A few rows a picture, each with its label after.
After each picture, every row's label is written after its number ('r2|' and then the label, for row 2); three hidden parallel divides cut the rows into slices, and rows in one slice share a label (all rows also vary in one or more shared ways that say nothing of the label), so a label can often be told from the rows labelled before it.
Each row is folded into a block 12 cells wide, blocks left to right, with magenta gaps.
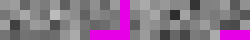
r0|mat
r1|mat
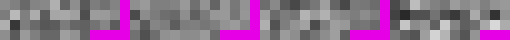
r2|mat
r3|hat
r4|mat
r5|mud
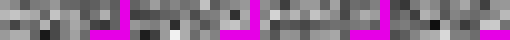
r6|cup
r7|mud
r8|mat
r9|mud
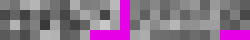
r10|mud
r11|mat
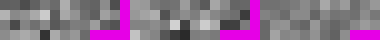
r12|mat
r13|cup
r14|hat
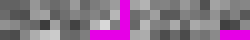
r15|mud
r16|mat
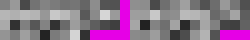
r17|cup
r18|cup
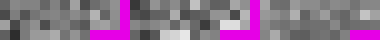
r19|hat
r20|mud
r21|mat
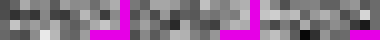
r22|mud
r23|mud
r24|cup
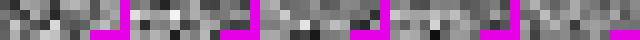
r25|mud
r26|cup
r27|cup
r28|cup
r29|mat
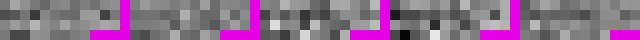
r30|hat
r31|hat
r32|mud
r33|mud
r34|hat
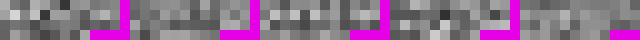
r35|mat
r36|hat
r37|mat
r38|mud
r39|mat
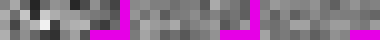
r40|cup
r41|mat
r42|mat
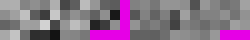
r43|cup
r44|hat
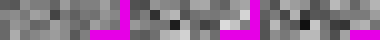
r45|hat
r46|mud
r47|mud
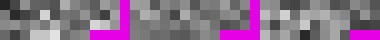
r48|mud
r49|mat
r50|cup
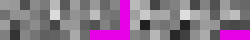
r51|mat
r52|cup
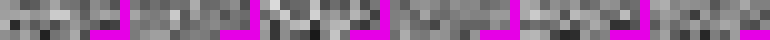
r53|cup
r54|mat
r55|cup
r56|hat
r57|cup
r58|mat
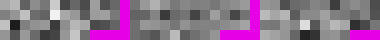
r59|cup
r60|hat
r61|cup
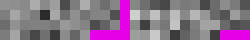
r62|mat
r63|cup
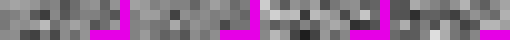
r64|mat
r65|mat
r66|cup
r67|mud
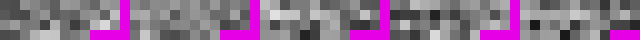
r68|mud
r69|mat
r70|cup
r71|mud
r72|cup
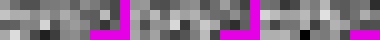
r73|cup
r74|cup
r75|cup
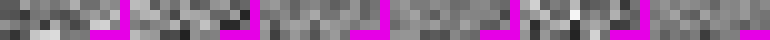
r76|mud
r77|cup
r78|mat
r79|mat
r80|cup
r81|mat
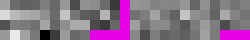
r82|cup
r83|mat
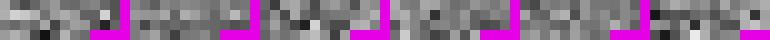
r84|cup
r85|mat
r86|mud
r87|mat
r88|hat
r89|mud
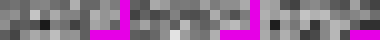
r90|hat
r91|mud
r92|cup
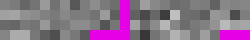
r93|mat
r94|hat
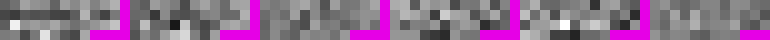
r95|mud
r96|mud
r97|hat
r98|cup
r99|cup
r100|mat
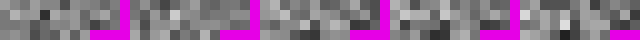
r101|mat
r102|mat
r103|cup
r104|cup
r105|cup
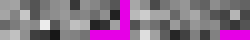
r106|cup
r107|cup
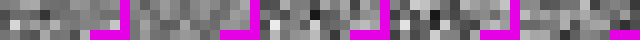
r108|hat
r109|hat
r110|mud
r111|mud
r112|cup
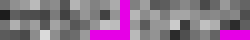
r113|mud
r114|cup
